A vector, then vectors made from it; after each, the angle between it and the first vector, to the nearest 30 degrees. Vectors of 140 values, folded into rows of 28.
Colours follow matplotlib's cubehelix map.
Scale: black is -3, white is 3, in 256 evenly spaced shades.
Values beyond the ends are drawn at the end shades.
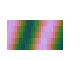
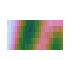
30 degrees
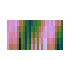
30 degrees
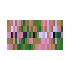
60 degrees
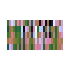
90 degrees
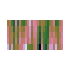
120 degrees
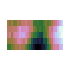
120 degrees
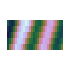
90 degrees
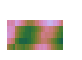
30 degrees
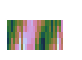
150 degrees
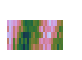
30 degrees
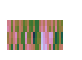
60 degrees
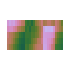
30 degrees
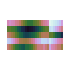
60 degrees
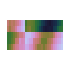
120 degrees
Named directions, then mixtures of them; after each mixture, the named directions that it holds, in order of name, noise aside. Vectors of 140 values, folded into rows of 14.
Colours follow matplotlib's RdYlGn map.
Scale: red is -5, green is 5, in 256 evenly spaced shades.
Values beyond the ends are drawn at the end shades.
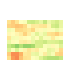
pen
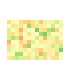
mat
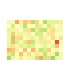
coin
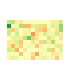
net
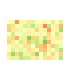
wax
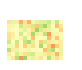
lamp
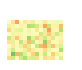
wax.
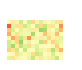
mat, net.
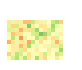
coin, mat.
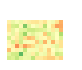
net, pen.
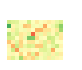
lamp, net.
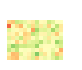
coin, net, pen.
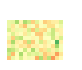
coin.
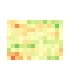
pen.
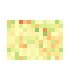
lamp, mat, net.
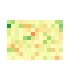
net.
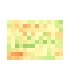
net, pen.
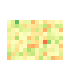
coin, pen, wax.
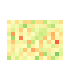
coin, mat.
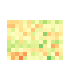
lamp, pen.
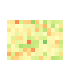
coin, pen, wax.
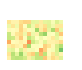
mat, wax.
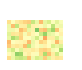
mat.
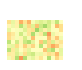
lamp.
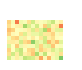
coin, net, wax.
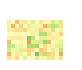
mat, pen, wax.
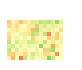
lamp, pen.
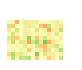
wax.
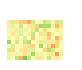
lamp.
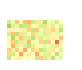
coin, net.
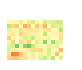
net, pen.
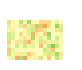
lamp.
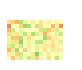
mat, net, wax.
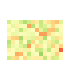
mat.
